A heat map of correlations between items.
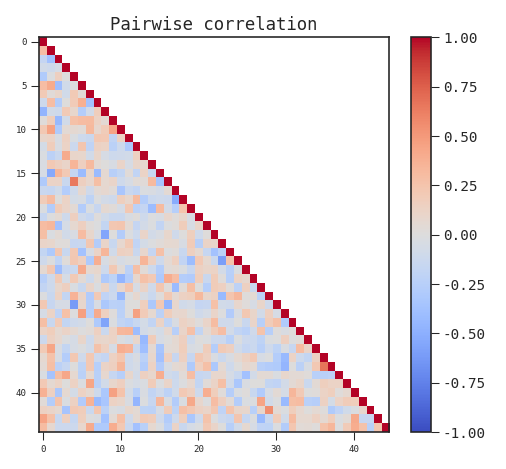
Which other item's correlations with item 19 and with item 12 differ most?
41
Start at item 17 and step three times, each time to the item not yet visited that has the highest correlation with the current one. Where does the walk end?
4
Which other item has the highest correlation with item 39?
6
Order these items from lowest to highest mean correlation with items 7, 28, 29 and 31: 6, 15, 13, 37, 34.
37, 6, 15, 34, 13
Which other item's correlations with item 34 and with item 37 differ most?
36
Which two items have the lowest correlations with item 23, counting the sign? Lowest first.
25, 29
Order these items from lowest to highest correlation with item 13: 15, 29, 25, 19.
19, 29, 15, 25
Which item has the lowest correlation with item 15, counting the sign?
1
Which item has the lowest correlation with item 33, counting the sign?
12
